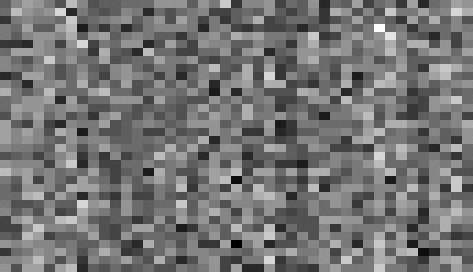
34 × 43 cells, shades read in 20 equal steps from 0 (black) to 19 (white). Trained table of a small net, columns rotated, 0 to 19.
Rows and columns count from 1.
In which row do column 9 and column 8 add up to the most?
26
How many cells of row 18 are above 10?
7
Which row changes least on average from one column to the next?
14
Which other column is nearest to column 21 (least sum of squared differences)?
16
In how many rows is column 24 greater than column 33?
16
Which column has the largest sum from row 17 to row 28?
35
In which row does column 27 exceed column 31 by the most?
32
